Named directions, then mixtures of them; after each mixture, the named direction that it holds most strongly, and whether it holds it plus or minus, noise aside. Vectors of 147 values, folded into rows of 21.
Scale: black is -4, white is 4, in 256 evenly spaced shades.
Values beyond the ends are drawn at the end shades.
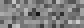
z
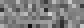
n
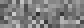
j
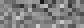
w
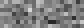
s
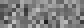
j, plus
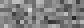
s, plus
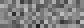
j, minus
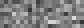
s, minus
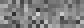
j, minus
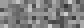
s, plus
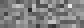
w, minus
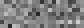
z, plus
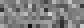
n, plus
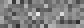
j, minus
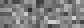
s, minus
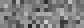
j, minus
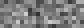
s, minus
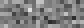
s, plus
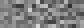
w, plus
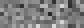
w, plus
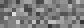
s, minus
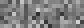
j, plus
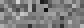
n, plus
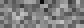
w, plus
